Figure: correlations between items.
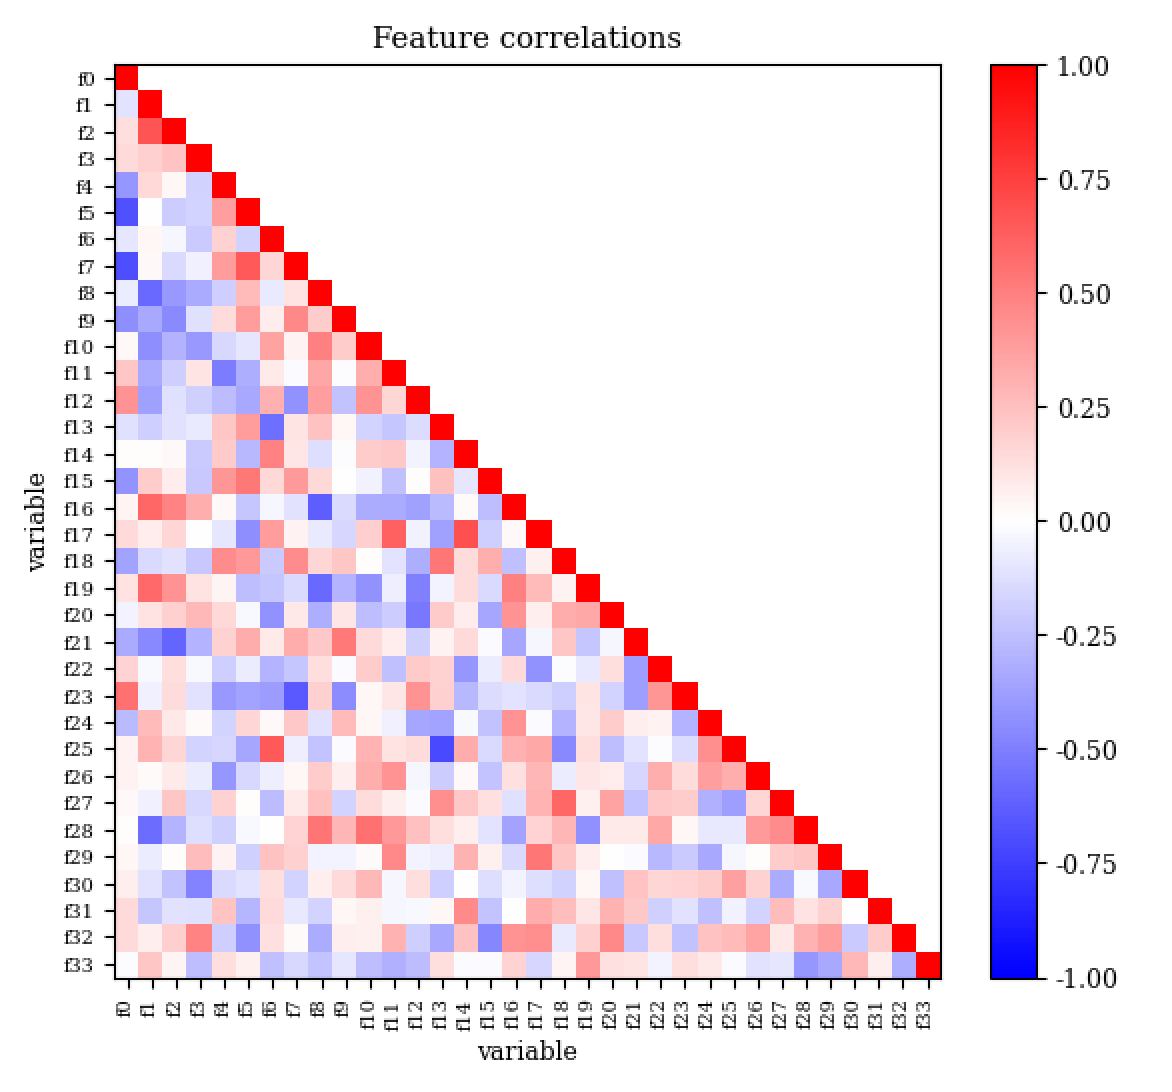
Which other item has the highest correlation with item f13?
f18
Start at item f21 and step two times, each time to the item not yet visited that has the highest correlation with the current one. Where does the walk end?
f7
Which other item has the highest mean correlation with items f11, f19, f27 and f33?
f17
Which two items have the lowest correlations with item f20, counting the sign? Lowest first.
f12, f6
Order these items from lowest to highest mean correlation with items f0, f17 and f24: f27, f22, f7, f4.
f4, f7, f22, f27
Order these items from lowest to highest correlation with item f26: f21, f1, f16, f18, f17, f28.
f21, f18, f1, f16, f17, f28
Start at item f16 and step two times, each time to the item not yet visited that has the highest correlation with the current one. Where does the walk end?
f2
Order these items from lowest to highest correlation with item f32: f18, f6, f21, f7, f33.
f33, f21, f18, f7, f6
